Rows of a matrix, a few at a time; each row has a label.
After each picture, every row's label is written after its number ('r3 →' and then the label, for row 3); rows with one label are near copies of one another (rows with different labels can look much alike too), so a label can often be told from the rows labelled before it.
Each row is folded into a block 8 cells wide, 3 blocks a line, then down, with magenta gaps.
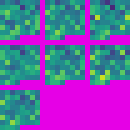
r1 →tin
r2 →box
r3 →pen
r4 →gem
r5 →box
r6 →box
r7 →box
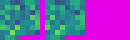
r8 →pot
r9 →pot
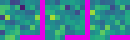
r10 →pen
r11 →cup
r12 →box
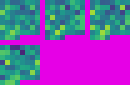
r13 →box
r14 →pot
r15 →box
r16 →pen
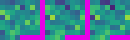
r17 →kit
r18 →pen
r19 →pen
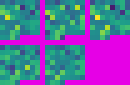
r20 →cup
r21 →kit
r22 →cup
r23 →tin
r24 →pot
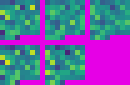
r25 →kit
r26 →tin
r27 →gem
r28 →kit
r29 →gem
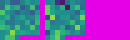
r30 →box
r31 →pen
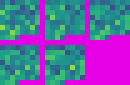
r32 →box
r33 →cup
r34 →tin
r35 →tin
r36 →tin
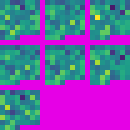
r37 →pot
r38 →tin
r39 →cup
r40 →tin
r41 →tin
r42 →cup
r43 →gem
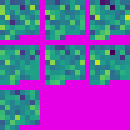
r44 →gem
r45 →kit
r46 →pen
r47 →cup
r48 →pen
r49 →cup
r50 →pot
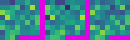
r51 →kit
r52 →pen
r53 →box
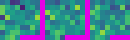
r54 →pen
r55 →kit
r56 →box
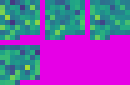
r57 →gem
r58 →pot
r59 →gem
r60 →tin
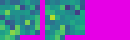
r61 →tin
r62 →cup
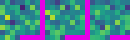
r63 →gem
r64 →kit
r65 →tin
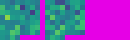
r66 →cup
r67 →pot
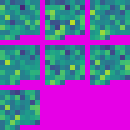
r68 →gem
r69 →tin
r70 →box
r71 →cup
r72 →tin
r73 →pot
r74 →pot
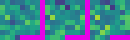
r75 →gem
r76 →pen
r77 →pot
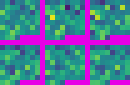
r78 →box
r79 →cup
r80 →kit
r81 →tin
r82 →gem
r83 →tin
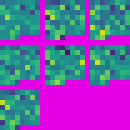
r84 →cup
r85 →kit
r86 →box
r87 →tin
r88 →pen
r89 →cup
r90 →kit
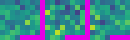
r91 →tin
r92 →box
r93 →gem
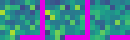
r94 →box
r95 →kit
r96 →tin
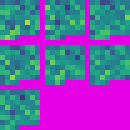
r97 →tin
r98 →gem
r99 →pen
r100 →pot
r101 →cup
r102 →pot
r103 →gem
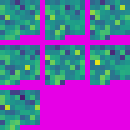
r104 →pen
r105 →cup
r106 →kit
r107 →tin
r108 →kit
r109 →cup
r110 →pen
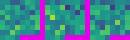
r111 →pot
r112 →cup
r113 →tin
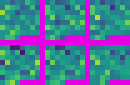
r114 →box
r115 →gem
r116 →gem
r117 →pen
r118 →pen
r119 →cup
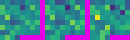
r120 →gem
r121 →gem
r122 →cup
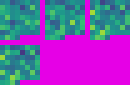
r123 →gem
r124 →tin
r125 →box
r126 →box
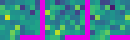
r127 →cup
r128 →box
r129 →pen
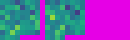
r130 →pot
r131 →cup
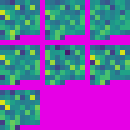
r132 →kit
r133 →kit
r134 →pot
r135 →kit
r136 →gem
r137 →kit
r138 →kit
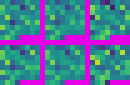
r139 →gem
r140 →gem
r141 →pen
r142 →gem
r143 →gem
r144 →kit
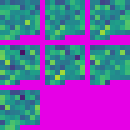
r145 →tin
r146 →pot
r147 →pot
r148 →gem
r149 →pot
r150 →kit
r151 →pen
